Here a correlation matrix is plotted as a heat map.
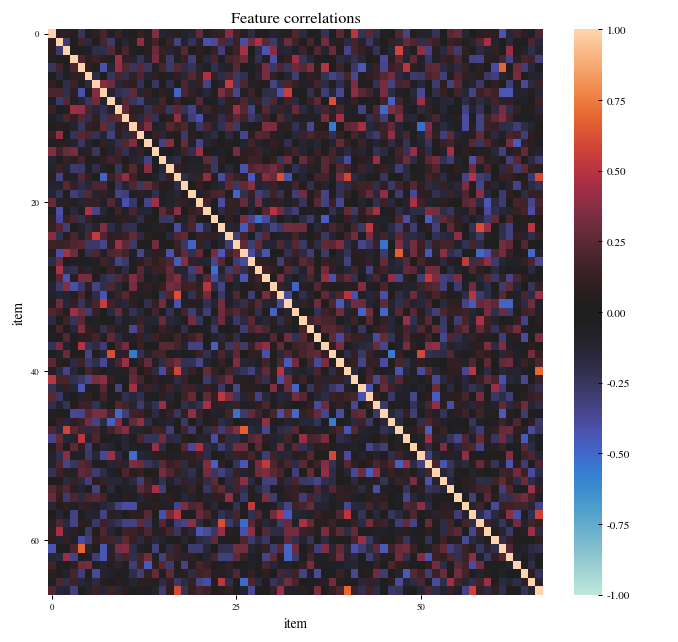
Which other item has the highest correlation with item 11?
42
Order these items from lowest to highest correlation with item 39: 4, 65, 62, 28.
28, 65, 4, 62
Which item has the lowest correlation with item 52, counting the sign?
43
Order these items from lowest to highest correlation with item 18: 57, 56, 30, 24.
57, 30, 24, 56
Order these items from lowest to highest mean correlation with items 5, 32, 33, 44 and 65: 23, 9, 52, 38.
52, 38, 9, 23
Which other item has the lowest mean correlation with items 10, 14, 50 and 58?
11
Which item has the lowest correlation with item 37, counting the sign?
22
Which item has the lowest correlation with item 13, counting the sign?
63
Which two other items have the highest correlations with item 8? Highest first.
38, 50
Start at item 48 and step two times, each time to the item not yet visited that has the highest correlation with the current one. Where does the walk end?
61
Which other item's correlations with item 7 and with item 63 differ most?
4
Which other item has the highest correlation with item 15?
44
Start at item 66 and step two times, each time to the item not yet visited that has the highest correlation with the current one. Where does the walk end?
17
